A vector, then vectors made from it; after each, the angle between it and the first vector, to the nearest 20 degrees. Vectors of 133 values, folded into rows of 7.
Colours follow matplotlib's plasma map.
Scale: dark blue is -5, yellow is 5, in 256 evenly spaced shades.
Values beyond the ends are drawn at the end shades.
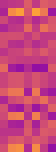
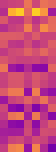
20 degrees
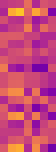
20 degrees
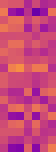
160 degrees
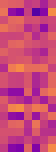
160 degrees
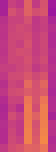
80 degrees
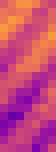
100 degrees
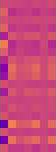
100 degrees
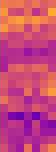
120 degrees
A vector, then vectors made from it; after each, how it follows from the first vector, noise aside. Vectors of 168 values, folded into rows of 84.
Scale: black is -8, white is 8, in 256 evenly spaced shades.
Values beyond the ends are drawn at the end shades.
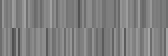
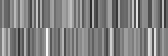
wrapped around, negated, scaled up.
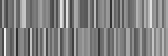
wrapped around, negated, scaled up.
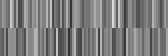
wrapped around, negated, scaled up.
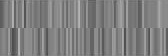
sign-scrambled.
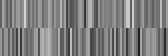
wrapped around, negated, scaled up.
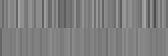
reversed, partly zeroed.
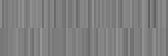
reversed, shrunk.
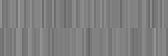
reversed, shrunk.
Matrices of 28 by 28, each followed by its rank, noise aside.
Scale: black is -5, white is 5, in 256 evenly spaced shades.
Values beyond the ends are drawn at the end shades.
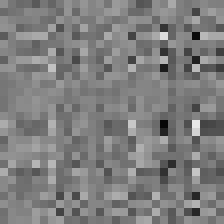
three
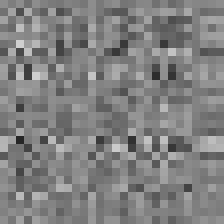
four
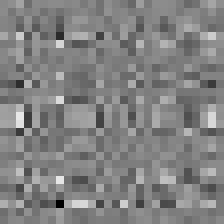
two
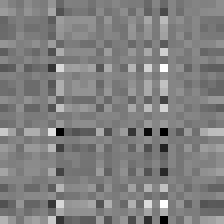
one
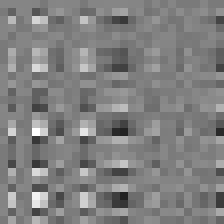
one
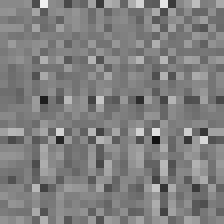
two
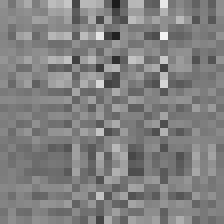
two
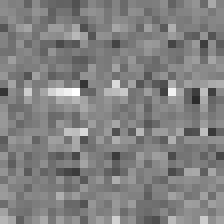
three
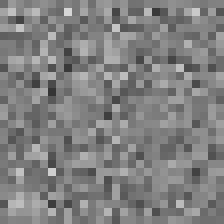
six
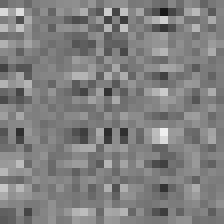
two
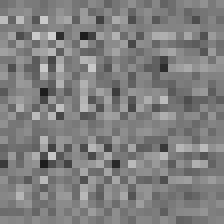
three
